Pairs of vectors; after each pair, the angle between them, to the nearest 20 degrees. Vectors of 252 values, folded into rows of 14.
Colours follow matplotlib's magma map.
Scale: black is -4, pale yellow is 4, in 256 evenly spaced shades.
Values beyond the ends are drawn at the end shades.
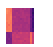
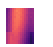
100 degrees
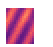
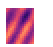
160 degrees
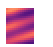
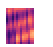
60 degrees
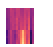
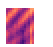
120 degrees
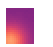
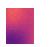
160 degrees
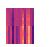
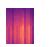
60 degrees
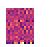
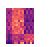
60 degrees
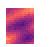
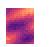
20 degrees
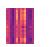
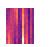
80 degrees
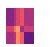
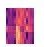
40 degrees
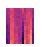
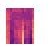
160 degrees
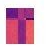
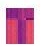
20 degrees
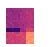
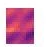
140 degrees
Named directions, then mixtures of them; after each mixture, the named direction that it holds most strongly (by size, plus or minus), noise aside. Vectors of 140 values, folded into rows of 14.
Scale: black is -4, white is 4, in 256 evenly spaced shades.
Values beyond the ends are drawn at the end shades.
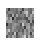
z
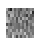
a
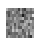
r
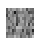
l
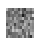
r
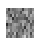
z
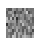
z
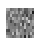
z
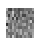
a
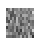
a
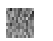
a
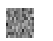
r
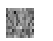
l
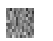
a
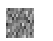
z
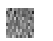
a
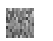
a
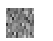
z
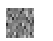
z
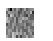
a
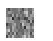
z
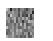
a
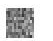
r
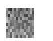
a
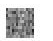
l
